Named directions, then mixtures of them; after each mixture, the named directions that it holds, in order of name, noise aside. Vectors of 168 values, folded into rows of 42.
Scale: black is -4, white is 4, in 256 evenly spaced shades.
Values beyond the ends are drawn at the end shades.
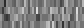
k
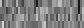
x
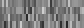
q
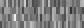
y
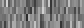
q, y.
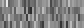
q.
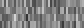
k, q, y.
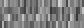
k, q, x.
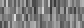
q, y.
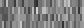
k, q, x.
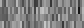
k, q, x.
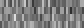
y.
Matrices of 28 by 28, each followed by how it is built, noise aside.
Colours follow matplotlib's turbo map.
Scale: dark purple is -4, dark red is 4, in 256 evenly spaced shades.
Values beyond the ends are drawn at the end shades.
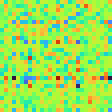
low rank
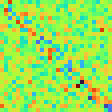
banded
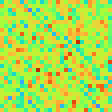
Toeplitz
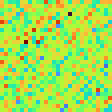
Hankel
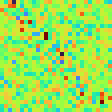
banded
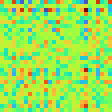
low rank
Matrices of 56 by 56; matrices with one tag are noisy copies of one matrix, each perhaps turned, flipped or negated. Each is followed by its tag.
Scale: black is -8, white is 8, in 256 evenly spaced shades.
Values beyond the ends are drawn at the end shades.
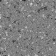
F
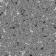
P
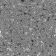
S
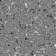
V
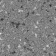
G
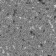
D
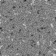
P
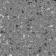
V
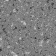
D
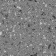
S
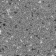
F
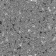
S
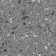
G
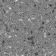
G
